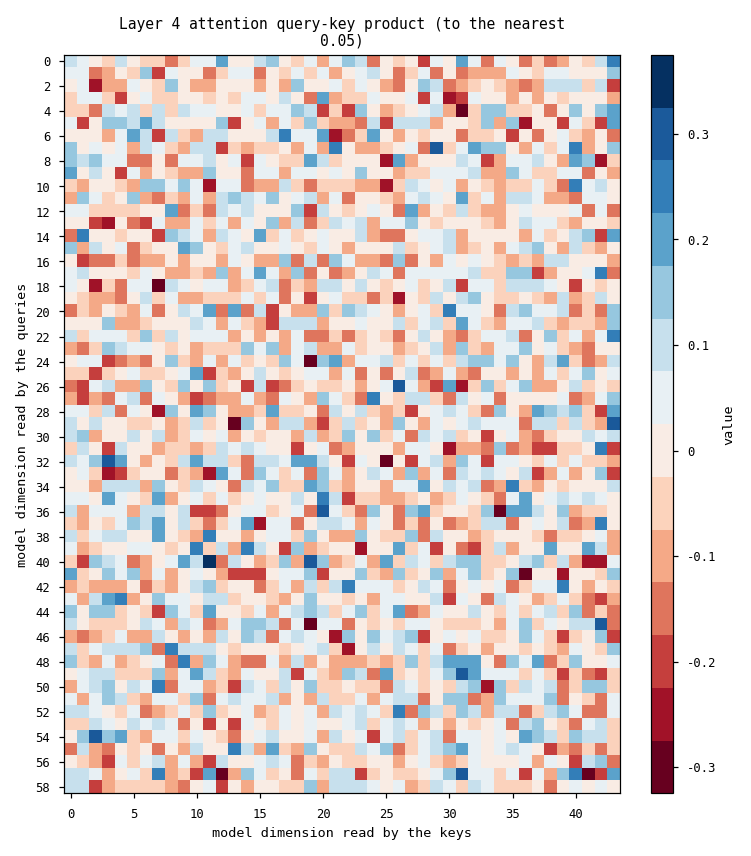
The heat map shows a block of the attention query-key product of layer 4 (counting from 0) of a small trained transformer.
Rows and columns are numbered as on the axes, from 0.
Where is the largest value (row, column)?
40, 11
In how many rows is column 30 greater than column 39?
27
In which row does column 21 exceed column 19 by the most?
24
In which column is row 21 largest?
31
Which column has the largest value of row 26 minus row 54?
30
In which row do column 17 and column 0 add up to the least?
26
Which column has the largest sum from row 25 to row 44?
19
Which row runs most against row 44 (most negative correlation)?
56
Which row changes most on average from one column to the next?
57
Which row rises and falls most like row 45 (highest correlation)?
17
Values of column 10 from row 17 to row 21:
-0.05 0 -0.1 0.05 0.1
